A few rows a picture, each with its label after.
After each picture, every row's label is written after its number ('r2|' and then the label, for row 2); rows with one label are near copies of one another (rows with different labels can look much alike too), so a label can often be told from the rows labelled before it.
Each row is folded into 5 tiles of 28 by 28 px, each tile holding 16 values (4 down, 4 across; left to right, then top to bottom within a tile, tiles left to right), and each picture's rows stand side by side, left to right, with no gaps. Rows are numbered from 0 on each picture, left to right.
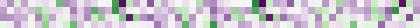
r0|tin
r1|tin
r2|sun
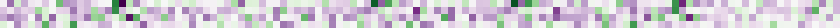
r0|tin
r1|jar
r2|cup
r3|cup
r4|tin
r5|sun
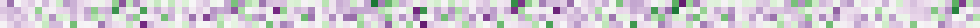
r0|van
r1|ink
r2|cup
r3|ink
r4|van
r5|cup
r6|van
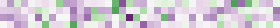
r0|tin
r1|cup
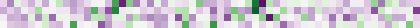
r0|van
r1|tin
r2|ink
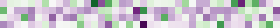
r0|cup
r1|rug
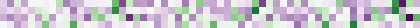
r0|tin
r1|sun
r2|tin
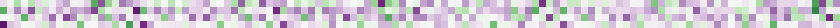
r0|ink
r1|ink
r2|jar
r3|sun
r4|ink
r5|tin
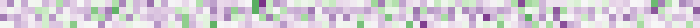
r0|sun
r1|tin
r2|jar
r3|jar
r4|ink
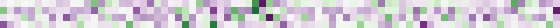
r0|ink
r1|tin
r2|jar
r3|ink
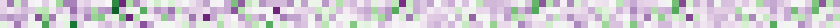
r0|tin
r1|ink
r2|sun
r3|van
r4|tin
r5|van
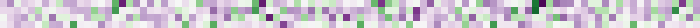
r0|van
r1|tin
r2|jar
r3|van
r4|sun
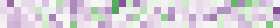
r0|van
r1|cup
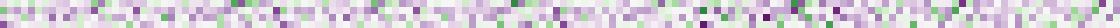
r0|ink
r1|cup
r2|ink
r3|cup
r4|rug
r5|ink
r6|sun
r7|sun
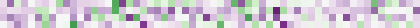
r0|tin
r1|jar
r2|ink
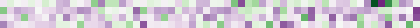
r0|rug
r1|rug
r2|cup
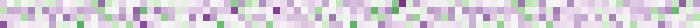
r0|jar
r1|ink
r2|van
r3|jar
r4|van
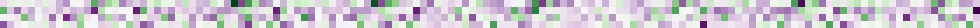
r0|ink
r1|cup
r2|cup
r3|van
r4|van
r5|rug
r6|ink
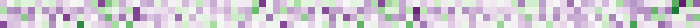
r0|jar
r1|sun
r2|jar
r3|jar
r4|van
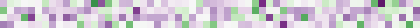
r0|cup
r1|tin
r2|rug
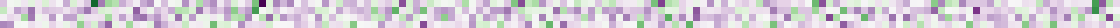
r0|cup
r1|sun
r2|sun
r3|rug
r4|jar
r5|tin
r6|ink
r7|tin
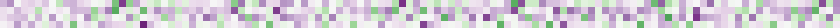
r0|van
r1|ink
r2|sun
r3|ink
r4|jar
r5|sun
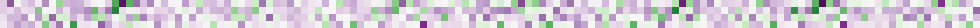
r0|van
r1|sun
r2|van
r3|rug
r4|sun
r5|van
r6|rug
